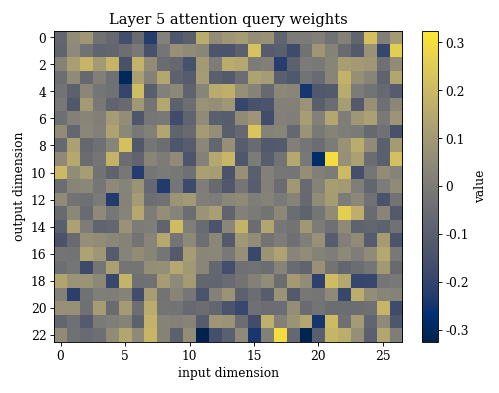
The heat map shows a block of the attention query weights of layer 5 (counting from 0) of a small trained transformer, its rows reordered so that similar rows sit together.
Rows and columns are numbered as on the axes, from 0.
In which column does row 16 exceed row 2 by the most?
17
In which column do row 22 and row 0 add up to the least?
19
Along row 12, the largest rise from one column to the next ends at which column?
5
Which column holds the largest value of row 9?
21
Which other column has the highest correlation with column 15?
11
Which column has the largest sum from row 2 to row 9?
22
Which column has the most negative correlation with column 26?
25
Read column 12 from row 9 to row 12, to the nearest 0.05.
0.15 0.1 -0.05 0
